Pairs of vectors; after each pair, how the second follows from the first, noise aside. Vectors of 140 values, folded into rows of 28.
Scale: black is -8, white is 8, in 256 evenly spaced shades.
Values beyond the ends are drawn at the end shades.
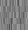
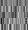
wrapped around, scaled up.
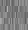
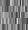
wrapped around, scaled up.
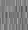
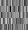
reversed, negated, scaled up.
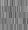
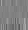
wrapped around, negated, partly zeroed.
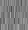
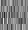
wrapped around, scaled up.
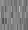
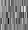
reversed, negated, scaled up.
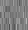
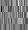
reversed, negated, scaled up.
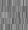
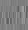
wrapped around, negated, partly zeroed.
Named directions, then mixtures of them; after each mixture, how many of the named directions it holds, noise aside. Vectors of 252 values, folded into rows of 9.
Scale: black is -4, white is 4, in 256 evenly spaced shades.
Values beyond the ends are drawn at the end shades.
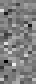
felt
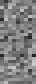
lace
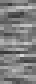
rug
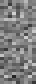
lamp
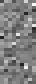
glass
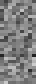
one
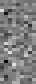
one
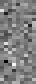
one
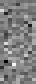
one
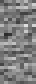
four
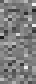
two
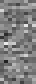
three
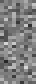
four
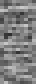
three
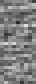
four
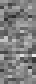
two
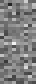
four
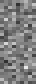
four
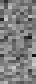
one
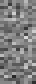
one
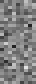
four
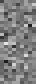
two
